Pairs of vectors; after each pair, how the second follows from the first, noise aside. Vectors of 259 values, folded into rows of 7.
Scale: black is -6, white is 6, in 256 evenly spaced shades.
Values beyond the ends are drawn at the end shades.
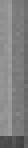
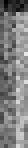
reversed, scaled up.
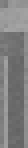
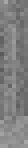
wrapped around, shrunk.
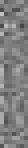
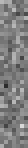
shuffled.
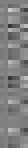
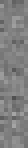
wrapped around, negated, shrunk.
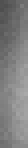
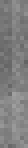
wrapped around, negated, shrunk.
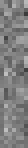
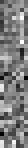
reversed, scaled up.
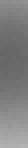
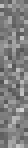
shuffled.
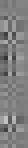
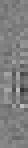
reversed, partly zeroed.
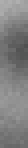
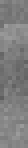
wrapped around, shrunk.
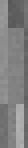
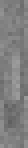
wrapped around, shrunk.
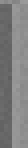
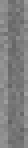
wrapped around, negated, shrunk.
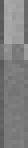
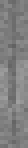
wrapped around, shrunk.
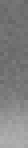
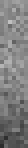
negated.
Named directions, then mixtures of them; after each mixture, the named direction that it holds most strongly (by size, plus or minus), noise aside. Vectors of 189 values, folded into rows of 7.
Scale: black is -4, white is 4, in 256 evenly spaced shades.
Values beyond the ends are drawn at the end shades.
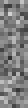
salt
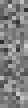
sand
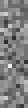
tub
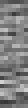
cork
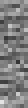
cork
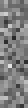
tub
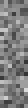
tub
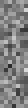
salt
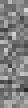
cork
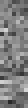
cork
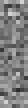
salt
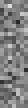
salt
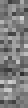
cork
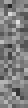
salt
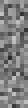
salt
